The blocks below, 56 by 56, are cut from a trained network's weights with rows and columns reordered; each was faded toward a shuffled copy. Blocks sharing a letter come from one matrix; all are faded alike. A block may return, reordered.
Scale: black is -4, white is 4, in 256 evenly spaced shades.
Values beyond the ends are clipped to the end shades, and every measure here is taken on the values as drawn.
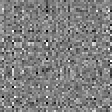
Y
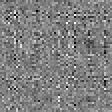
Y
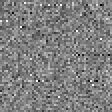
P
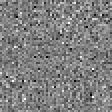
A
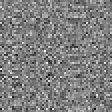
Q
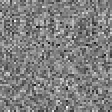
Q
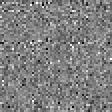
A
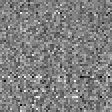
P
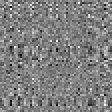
Y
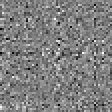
Y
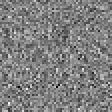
Q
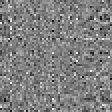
Y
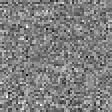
Q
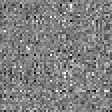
Y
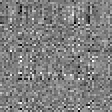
Y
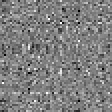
Y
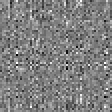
Y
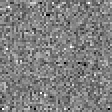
P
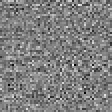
Q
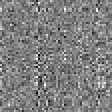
Y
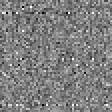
P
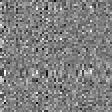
Y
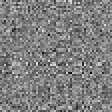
Q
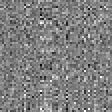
Y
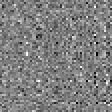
Y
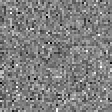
A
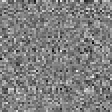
Q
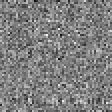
Q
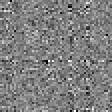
Y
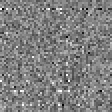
P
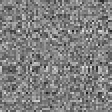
Q
